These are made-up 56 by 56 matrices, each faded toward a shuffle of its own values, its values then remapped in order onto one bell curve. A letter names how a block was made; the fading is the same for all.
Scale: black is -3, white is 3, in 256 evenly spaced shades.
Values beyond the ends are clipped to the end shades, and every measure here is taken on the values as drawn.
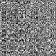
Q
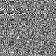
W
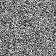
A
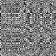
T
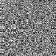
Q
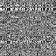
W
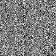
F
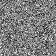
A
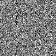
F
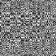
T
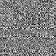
W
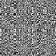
T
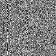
F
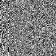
F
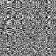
T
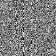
F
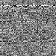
W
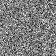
A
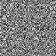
Q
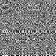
W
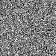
A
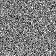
A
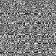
W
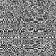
W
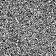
A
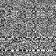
W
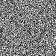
A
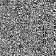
F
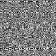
W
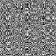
T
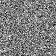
A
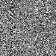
F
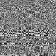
W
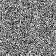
A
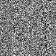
F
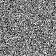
A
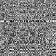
W
